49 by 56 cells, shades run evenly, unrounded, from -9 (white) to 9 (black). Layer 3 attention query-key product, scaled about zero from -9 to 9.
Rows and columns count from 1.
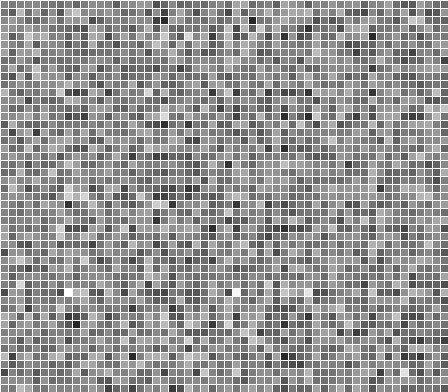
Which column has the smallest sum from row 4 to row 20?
29
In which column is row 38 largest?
56
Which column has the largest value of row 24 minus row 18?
22
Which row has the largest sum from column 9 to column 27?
20
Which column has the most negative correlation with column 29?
27
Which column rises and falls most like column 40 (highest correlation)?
21
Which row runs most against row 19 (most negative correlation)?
37
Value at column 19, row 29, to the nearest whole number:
-2
